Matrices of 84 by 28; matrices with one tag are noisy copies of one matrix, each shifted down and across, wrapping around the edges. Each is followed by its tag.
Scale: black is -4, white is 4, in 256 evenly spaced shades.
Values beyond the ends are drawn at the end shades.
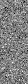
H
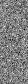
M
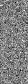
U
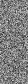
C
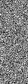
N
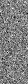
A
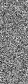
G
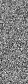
A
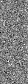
H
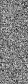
H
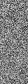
H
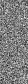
H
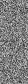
A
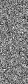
C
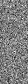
G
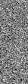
H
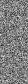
M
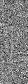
M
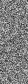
U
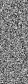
N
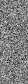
N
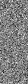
N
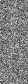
H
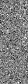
H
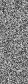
G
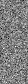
N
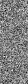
H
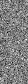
G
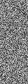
N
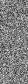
M
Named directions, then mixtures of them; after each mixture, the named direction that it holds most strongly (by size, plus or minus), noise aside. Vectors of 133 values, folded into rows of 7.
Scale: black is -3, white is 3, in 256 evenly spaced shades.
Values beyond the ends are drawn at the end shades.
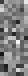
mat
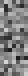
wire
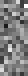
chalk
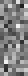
chalk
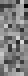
chalk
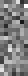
chalk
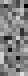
chalk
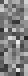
mat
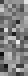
mat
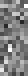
chalk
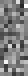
chalk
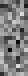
mat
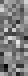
mat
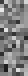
mat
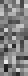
wire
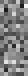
chalk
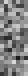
wire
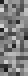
mat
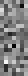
wire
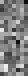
mat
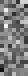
chalk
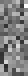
chalk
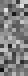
chalk
